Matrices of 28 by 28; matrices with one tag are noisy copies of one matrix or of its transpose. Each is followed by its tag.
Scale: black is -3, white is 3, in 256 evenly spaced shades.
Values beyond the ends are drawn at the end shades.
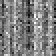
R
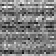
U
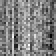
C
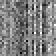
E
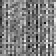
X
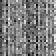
X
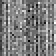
X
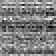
U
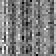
U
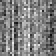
C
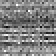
E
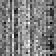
C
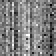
C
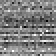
E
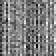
X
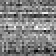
C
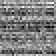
U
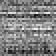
C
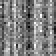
R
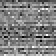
X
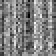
R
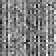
X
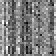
U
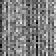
X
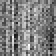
C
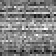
C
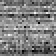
C
